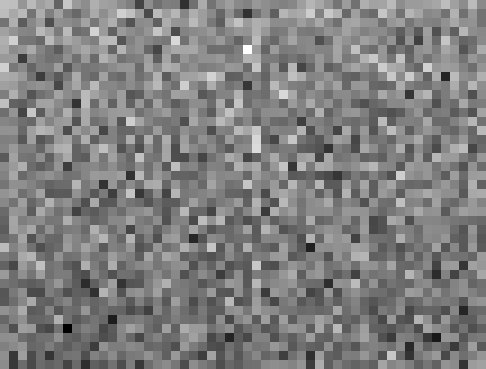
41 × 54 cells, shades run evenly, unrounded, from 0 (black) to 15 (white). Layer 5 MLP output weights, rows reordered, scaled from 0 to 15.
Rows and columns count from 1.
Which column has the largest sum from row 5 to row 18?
29
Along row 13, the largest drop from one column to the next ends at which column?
5
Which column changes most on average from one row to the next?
28
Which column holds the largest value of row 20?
45
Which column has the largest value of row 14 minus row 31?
25
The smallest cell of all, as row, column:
37, 8
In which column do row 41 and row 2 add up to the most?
43
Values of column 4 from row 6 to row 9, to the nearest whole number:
10 8 6 7
